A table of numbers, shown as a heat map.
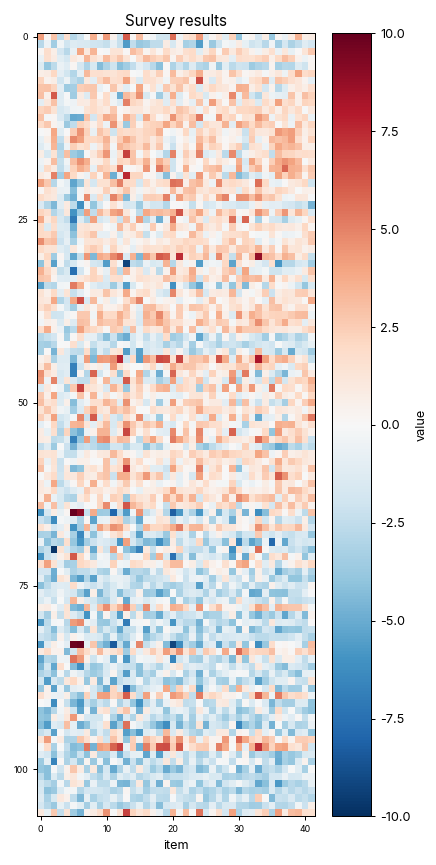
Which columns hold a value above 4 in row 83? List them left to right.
5, 6, 15
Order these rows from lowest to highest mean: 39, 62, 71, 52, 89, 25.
89, 71, 25, 52, 62, 39
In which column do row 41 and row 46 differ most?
20
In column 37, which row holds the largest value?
18
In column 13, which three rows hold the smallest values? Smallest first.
31, 89, 80
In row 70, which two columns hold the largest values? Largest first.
33, 11
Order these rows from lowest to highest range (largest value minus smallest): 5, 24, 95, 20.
5, 95, 20, 24
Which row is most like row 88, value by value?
100
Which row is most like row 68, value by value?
23
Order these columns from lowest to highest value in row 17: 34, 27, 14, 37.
34, 27, 14, 37
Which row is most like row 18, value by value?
17
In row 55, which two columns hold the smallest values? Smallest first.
5, 6
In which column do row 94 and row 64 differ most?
0
